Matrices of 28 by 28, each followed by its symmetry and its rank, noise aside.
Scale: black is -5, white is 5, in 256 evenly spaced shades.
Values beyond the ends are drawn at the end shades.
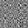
no symmetry, rank three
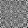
symmetric, rank three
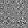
antisymmetric, rank four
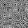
symmetric, rank four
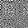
no symmetry, rank three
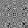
symmetric, rank four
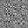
no symmetry, rank three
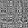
antisymmetric, rank four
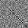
symmetric, rank four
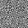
antisymmetric, rank four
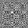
no symmetry, rank three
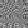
antisymmetric, rank four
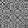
symmetric, rank three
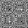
symmetric, rank four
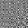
antisymmetric, rank four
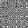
symmetric, rank three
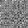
symmetric, rank four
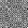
symmetric, rank three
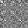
symmetric, rank three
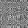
no symmetry, rank three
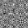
antisymmetric, rank four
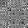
symmetric, rank four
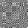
symmetric, rank three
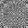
symmetric, rank four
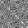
symmetric, rank three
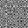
symmetric, rank four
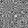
symmetric, rank four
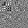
symmetric, rank three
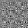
antisymmetric, rank four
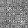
symmetric, rank four
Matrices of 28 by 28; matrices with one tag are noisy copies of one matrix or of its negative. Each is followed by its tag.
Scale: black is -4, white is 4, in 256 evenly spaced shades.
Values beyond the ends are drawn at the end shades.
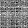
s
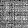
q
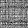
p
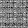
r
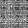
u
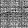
s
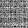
r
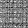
r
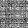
u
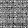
r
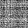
u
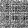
q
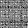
p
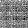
q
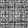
p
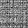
r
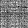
s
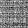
r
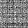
r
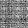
u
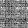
u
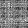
u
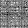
s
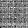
r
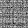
r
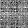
s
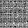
r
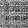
q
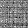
r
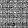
r
